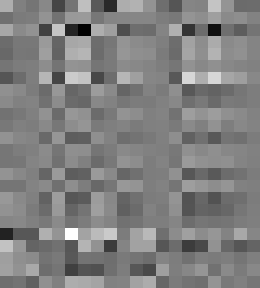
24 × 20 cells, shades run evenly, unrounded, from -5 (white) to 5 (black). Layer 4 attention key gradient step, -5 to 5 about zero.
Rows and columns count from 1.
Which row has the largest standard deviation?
3
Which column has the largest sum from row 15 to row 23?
15
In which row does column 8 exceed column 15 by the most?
7
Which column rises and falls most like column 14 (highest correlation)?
5
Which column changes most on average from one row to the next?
6
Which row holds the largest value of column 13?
21
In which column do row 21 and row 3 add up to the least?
1
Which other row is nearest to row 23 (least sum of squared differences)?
22
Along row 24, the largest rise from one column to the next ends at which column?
13
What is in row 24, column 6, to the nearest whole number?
-2
